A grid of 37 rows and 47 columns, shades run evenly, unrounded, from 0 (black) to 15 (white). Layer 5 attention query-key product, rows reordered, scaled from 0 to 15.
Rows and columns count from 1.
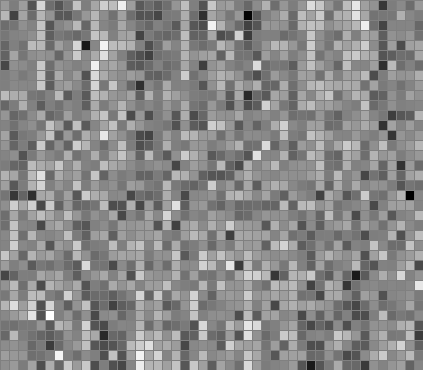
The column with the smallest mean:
43
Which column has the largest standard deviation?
28
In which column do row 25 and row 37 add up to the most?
16
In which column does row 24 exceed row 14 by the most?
44
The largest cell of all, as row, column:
32, 6
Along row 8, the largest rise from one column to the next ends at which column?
11
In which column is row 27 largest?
26
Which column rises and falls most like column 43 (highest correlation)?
23
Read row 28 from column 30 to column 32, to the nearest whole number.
11 3 6
